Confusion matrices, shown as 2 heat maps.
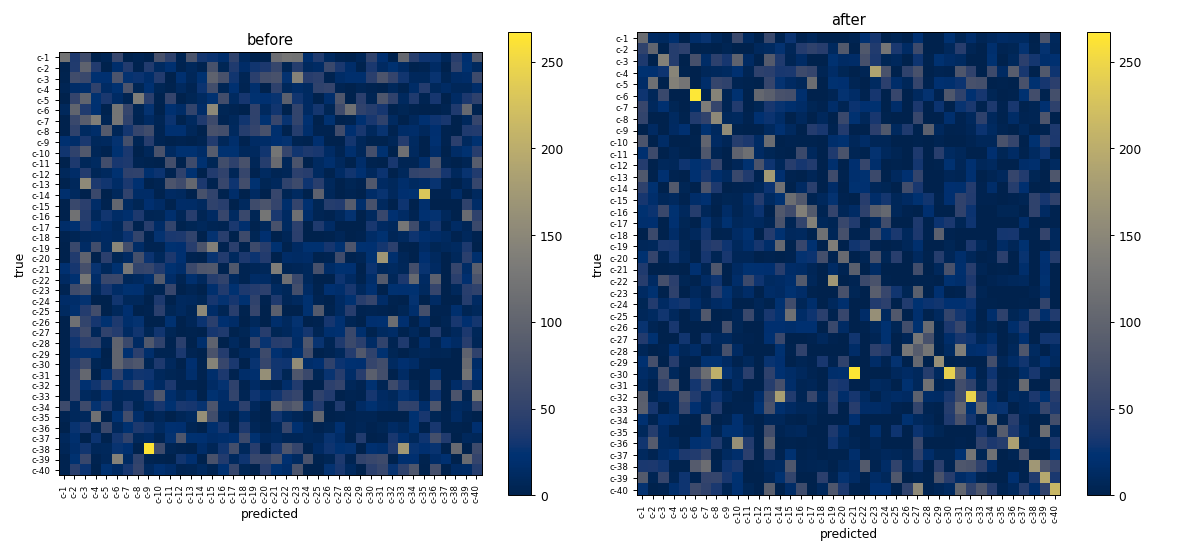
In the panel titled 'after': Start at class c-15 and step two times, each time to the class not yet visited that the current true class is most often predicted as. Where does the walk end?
c-24
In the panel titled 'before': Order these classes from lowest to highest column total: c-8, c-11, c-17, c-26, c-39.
c-26, c-11, c-17, c-8, c-39
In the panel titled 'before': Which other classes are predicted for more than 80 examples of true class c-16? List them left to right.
c-2, c-20, c-23, c-39
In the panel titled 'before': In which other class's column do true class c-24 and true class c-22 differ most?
c-3
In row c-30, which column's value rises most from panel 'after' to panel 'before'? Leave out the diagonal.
c-23
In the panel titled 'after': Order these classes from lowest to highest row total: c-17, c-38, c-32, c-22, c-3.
c-17, c-22, c-3, c-38, c-32
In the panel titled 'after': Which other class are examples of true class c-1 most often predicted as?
c-39
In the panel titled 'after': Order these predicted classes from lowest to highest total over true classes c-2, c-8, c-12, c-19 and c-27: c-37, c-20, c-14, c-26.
c-26, c-37, c-20, c-14
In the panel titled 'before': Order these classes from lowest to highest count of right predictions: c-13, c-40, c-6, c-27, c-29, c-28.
c-27, c-40, c-28, c-29, c-13, c-6
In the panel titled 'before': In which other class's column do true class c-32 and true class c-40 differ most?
c-34
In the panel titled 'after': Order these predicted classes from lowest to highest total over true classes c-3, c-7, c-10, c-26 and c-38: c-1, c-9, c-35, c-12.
c-12, c-35, c-9, c-1
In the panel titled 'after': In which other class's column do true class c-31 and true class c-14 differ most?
c-28
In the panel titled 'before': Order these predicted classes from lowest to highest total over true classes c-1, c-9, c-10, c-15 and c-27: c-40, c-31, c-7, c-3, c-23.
c-31, c-7, c-40, c-23, c-3
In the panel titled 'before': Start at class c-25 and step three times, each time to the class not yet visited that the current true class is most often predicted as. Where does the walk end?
c-4
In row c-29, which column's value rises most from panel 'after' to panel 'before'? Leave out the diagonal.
c-6
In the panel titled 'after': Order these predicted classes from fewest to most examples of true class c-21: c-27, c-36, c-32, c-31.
c-36, c-31, c-32, c-27
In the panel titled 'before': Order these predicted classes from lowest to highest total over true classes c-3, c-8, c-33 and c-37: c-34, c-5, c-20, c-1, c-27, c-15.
c-1, c-34, c-27, c-5, c-20, c-15
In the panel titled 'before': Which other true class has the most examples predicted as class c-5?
c-8
